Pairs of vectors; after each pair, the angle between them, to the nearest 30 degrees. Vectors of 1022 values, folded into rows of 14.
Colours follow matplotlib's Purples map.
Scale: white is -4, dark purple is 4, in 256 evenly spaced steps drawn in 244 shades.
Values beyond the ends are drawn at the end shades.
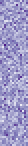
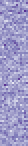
30 degrees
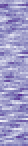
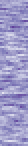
60 degrees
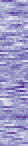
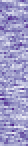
150 degrees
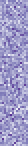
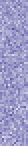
30 degrees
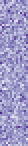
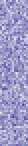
150 degrees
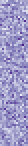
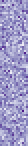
150 degrees
